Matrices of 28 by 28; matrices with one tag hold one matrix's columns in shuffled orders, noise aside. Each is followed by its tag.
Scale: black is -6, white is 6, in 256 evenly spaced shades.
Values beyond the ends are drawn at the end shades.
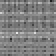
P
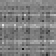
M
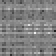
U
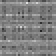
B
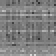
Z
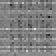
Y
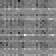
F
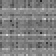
F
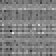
U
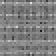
B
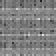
F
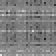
Z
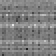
M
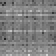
Z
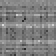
M
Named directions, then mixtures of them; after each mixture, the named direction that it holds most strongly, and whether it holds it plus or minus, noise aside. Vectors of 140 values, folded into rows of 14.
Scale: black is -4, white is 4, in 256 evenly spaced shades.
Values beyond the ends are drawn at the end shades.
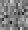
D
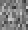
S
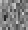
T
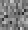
D, plus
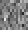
T, minus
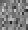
S, plus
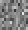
D, minus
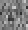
S, minus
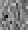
T, plus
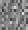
D, minus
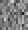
T, minus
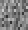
D, plus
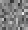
D, minus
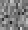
D, plus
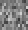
S, plus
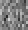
S, plus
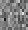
T, plus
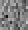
D, plus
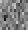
T, plus
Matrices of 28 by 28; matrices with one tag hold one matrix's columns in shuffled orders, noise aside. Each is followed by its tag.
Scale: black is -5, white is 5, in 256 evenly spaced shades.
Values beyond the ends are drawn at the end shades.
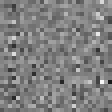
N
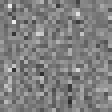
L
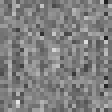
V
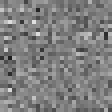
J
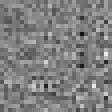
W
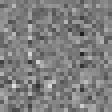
W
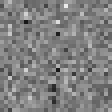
L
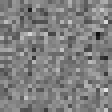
J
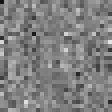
V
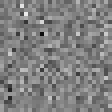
L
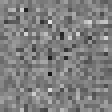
J
